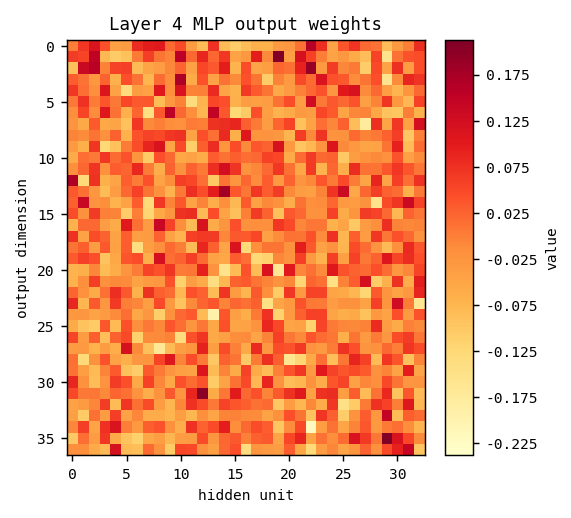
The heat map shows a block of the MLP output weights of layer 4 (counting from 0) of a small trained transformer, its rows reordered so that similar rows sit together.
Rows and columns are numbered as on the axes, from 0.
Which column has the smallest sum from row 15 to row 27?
13
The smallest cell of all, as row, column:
34, 22
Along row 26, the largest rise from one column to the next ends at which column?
11
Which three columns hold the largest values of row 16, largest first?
8, 12, 5
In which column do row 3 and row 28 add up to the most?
10
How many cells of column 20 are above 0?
17
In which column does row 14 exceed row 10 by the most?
31
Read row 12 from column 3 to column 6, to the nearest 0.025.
-0.075 -0.05 0.025 0
